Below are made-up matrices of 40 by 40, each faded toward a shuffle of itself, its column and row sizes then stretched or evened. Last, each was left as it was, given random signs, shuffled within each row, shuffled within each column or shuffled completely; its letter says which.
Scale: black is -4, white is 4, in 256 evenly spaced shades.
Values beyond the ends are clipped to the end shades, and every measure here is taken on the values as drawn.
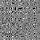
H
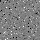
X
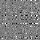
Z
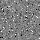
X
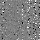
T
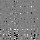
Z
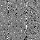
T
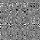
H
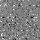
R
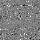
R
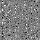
T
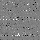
R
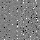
T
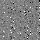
T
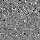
R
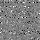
R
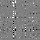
Z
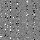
T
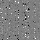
T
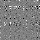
Z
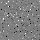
X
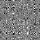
Z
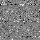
R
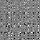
H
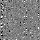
T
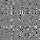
H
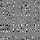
H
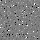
X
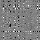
H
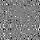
H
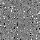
T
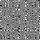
H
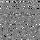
R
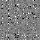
Z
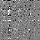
H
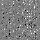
T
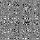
Z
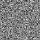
Z
